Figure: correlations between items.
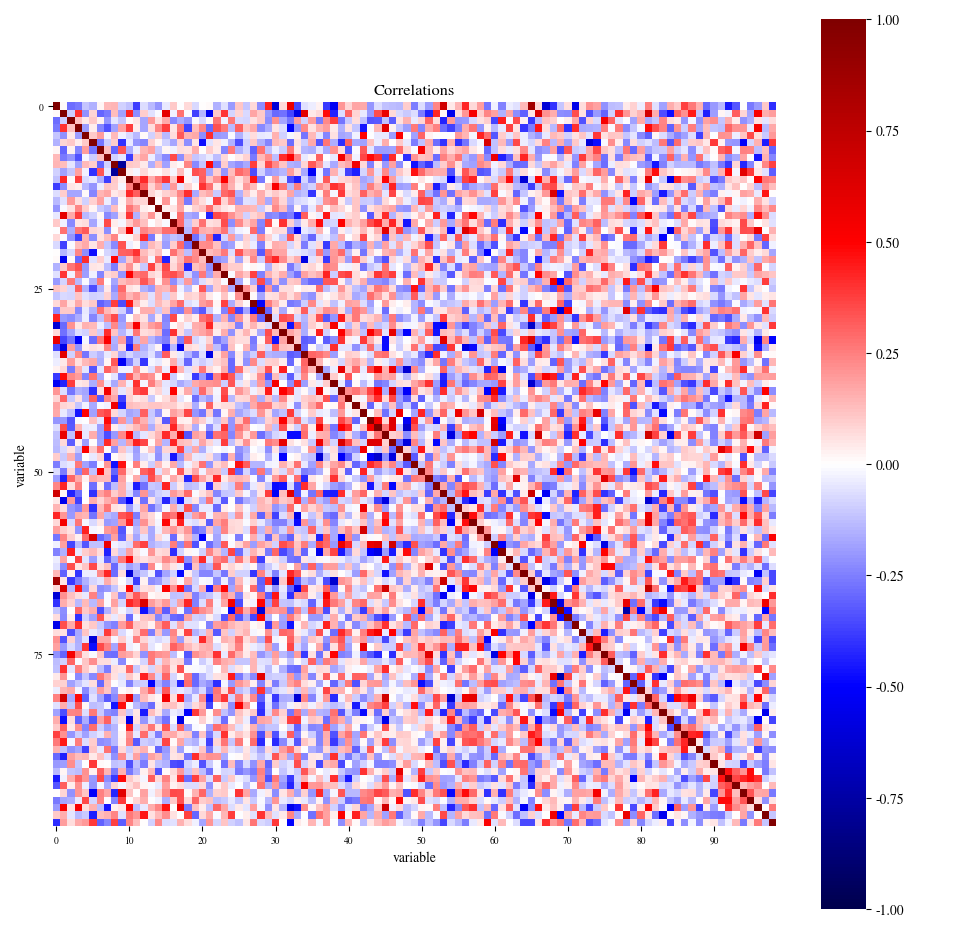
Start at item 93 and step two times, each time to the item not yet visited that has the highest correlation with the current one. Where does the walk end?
1
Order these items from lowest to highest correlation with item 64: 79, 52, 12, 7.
12, 52, 79, 7
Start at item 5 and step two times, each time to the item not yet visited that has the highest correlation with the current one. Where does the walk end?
98
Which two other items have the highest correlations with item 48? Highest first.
61, 70
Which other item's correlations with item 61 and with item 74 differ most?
94
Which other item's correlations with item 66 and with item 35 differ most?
81
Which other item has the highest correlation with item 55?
42
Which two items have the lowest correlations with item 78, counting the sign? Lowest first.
69, 83
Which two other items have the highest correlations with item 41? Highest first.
8, 97
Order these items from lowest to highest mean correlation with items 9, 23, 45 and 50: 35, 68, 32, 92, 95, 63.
35, 32, 63, 68, 95, 92
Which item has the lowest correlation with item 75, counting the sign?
60
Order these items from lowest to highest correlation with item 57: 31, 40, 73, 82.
31, 73, 40, 82
